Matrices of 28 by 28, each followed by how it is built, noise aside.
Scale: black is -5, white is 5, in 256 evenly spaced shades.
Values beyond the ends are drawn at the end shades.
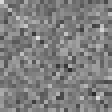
diagonal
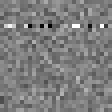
uneven rows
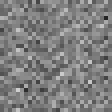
repeating rows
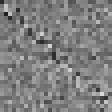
banded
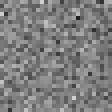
noise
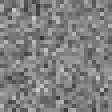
noise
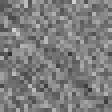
Toeplitz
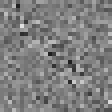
banded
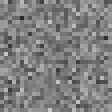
repeating rows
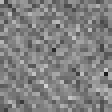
Toeplitz
